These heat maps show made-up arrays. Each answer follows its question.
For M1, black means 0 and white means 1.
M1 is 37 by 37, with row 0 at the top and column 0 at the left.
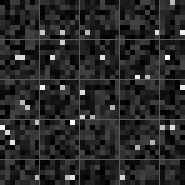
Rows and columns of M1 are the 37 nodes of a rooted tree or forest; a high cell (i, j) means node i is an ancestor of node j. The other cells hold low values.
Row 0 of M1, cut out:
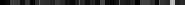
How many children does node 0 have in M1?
1
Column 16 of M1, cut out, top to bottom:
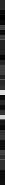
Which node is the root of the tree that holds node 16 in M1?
23
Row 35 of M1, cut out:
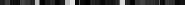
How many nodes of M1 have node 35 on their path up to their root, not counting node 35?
4
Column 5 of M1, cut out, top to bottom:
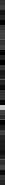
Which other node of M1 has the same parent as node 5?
22
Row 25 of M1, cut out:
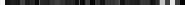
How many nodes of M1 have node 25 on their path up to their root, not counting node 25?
3
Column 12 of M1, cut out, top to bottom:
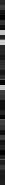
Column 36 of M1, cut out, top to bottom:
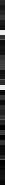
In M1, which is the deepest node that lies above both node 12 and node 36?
17
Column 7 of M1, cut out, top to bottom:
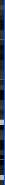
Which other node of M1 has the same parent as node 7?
14
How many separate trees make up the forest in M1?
11
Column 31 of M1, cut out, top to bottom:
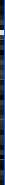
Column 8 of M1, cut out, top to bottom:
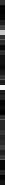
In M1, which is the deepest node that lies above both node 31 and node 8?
6
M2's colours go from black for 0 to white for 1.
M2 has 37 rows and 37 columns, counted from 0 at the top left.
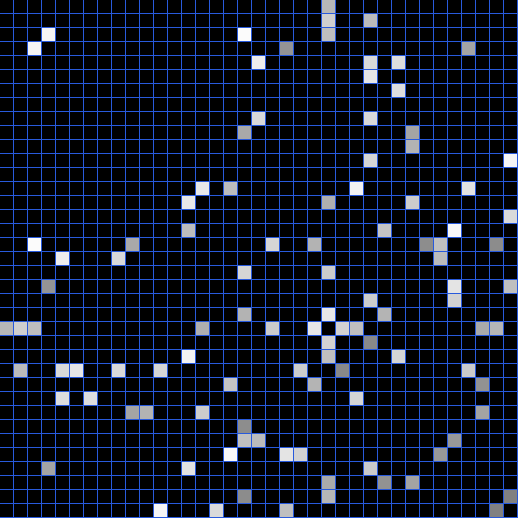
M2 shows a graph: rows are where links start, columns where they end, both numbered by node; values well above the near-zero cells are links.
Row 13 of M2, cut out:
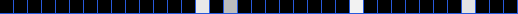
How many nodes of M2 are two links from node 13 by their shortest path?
7
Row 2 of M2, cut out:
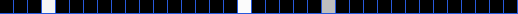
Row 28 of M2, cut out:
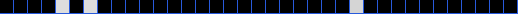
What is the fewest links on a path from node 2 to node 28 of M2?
3
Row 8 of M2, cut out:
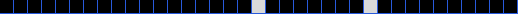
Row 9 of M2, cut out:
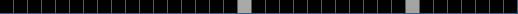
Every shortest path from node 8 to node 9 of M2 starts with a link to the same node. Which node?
node 18
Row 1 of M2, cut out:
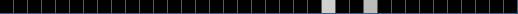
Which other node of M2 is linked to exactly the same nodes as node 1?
node 24
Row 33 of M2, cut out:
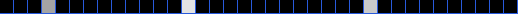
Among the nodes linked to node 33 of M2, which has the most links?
node 26
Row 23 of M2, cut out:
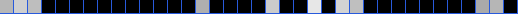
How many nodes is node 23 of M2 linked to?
10
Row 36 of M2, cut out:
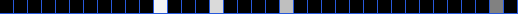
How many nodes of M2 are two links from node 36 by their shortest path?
5
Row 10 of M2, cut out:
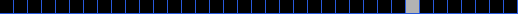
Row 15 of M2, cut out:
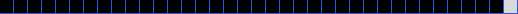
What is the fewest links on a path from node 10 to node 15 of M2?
6
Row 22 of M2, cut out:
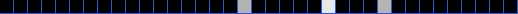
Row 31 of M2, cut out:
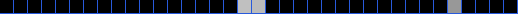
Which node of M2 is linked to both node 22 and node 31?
node 17
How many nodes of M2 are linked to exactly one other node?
6
